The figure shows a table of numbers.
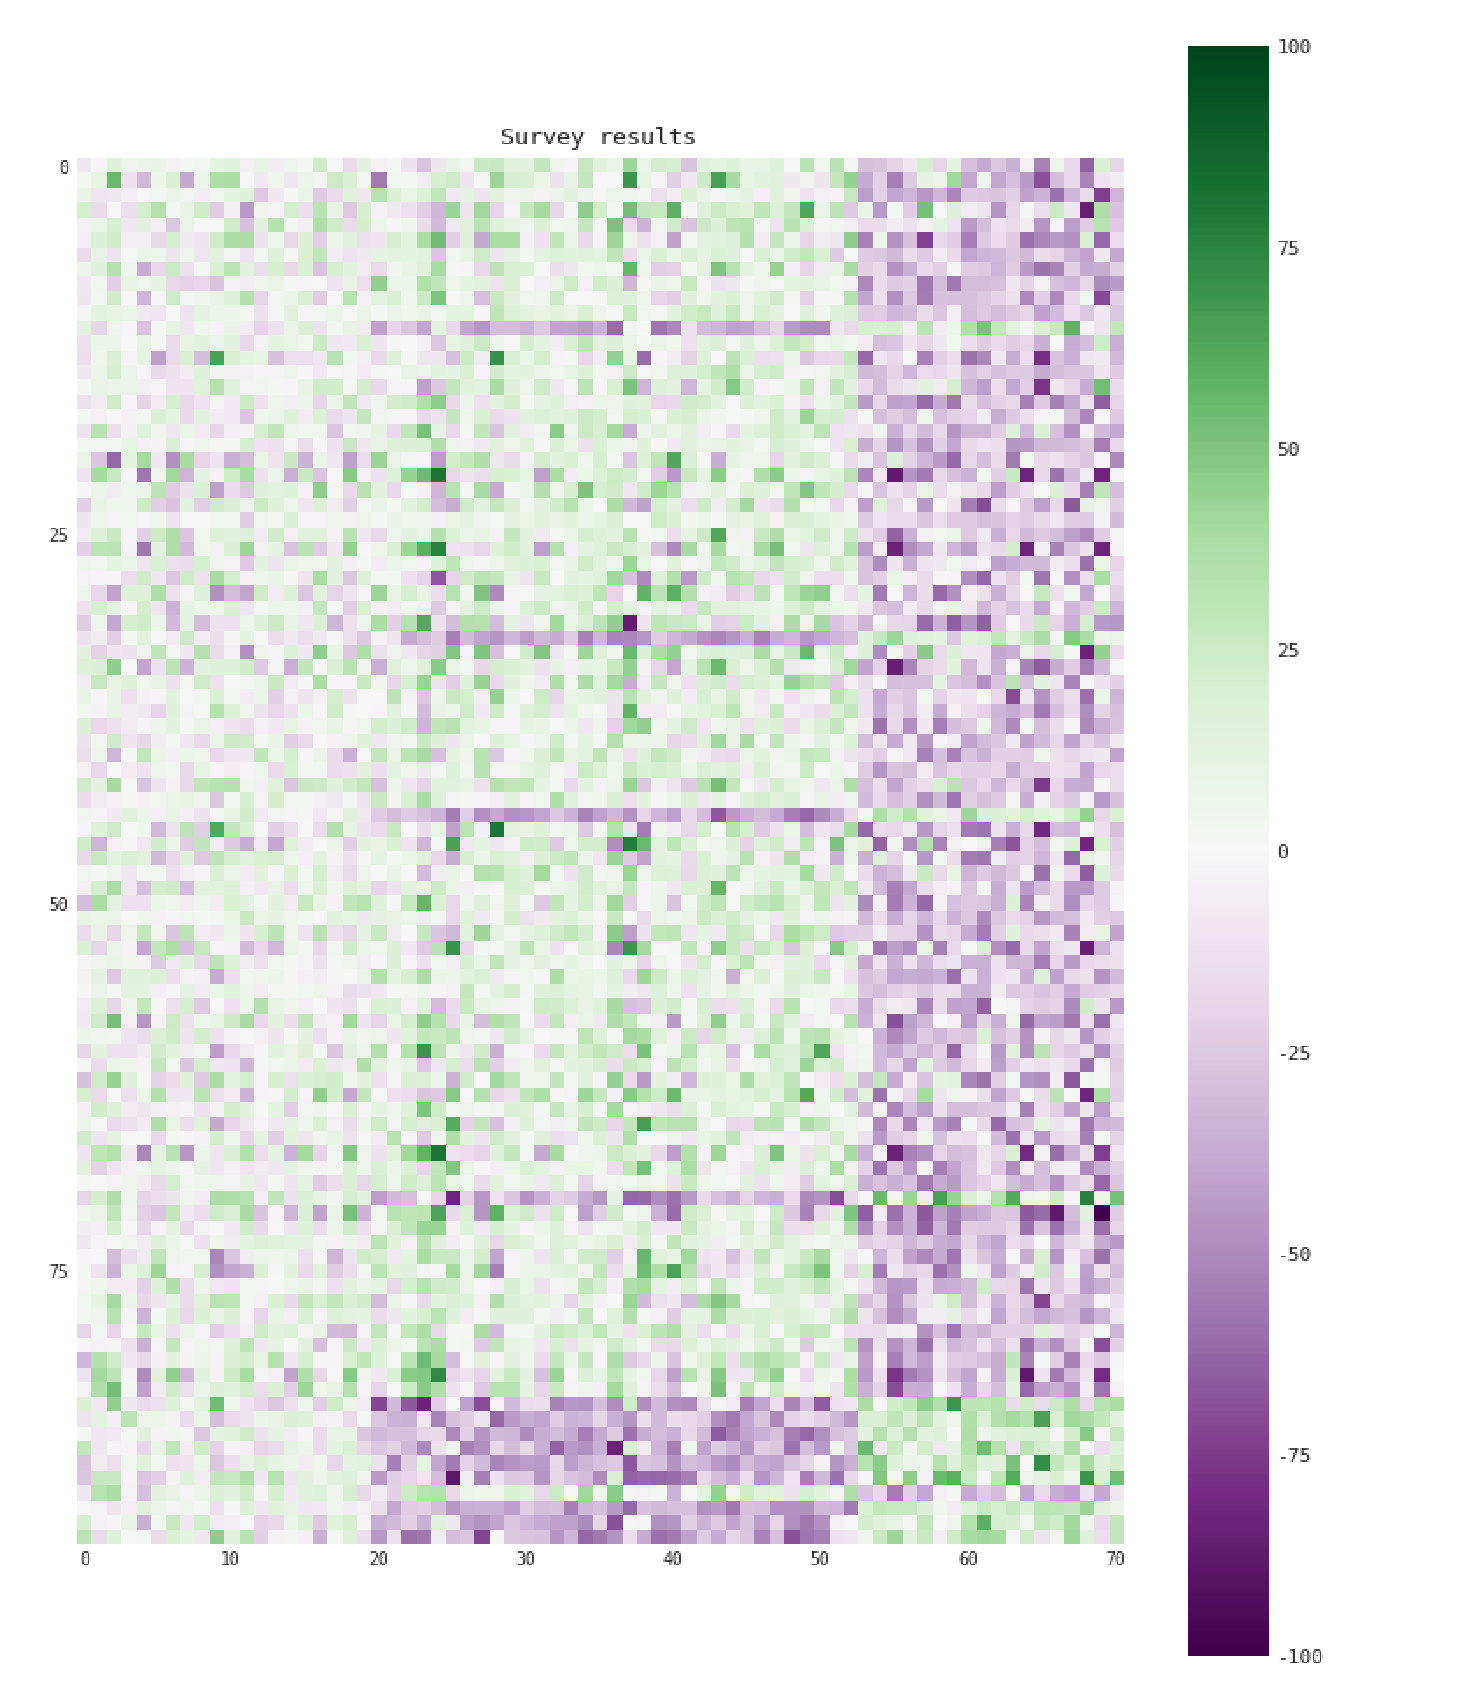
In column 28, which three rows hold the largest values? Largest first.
45, 13, 71
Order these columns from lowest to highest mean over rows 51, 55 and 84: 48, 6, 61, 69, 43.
61, 69, 48, 6, 43
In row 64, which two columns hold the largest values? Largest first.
23, 36
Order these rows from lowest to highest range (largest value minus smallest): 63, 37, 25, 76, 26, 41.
41, 76, 37, 25, 63, 26
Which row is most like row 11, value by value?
92
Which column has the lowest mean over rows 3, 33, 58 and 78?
68
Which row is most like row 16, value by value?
72
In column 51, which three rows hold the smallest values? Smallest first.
70, 89, 88
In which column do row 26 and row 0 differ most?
69
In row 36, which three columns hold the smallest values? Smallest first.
63, 68, 65
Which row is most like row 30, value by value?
12
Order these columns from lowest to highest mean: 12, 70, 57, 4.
57, 70, 4, 12
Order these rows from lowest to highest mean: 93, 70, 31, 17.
93, 70, 31, 17
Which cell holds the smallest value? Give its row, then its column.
71, 69
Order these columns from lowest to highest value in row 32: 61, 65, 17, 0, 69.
0, 17, 69, 61, 65
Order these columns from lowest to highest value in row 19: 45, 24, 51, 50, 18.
51, 50, 45, 18, 24
